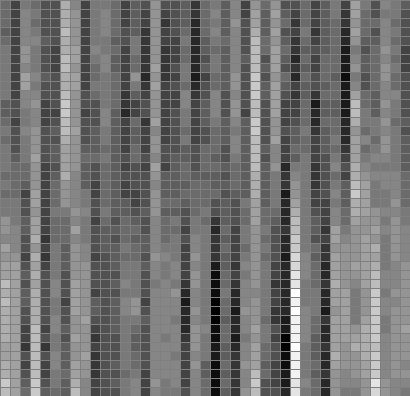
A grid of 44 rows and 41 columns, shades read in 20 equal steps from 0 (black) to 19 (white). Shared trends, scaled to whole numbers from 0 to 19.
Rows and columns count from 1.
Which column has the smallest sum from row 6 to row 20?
35
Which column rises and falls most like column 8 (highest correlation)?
14
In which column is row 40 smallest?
29
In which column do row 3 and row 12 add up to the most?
7
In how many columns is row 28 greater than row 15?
22
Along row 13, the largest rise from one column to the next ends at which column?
36
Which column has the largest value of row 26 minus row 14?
30
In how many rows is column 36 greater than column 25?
36
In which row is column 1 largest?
43
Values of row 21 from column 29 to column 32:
4 11 9 4
